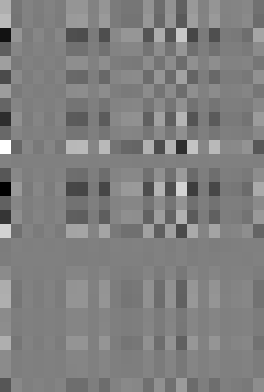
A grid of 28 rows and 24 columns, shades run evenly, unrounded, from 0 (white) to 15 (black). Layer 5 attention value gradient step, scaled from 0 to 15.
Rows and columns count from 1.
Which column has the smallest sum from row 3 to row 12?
17
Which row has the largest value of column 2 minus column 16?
11
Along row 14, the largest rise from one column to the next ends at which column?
18
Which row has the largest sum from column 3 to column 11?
14
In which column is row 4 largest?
1
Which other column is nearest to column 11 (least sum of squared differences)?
6
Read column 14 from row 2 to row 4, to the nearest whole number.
6 10 8
